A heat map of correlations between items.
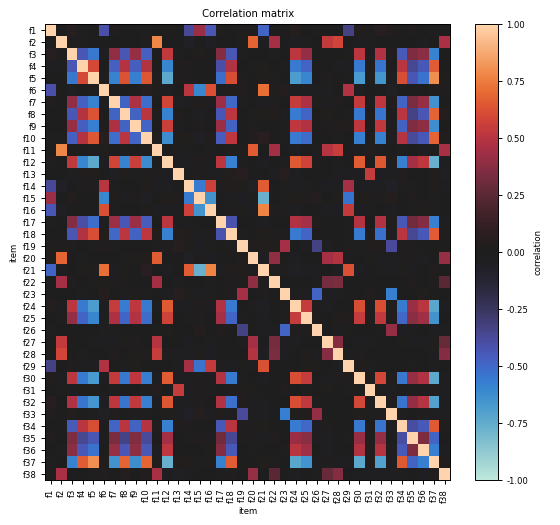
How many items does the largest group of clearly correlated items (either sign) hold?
18
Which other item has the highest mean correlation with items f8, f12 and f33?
f26
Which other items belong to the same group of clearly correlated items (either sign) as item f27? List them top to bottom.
f2, f11, f20, f22, f28, f38
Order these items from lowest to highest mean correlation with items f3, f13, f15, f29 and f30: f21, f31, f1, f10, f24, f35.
f10, f21, f1, f31, f35, f24
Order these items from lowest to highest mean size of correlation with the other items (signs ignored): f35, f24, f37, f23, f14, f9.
f23, f14, f35, f9, f24, f37
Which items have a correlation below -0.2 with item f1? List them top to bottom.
f6, f14, f16, f21, f29
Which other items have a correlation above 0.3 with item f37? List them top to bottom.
f4, f5, f8, f10, f18, f34
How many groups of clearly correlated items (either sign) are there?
5
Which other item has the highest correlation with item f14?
f21
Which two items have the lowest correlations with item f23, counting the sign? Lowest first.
f33, f26
